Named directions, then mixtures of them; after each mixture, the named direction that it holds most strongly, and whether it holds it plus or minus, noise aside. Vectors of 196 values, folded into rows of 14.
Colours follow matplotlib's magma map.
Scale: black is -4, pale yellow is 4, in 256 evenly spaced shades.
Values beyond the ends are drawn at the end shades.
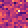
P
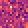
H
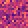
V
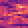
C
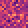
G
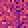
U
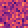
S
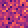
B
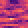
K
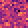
P, minus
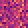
U, minus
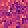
U, plus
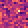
P, plus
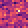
P, plus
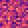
S, minus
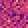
G, minus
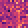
U, minus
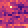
C, minus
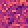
B, plus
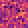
P, minus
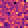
S, plus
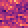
C, minus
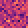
G, minus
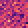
G, minus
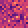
G, minus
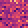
U, minus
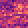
C, plus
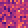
U, minus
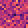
G, minus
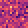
H, plus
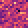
P, minus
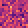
H, plus
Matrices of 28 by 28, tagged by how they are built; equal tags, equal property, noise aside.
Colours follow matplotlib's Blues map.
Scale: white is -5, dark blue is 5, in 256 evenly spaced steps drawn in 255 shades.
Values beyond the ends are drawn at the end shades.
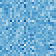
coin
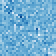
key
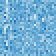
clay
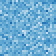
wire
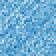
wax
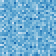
wire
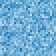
wire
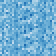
wire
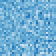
coin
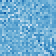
key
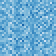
wire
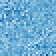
key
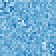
key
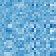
coin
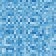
coin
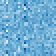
clay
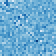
key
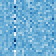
clay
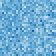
wire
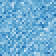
wax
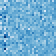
clay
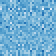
coin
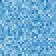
wire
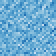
wax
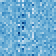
clay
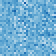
clay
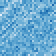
wax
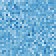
key
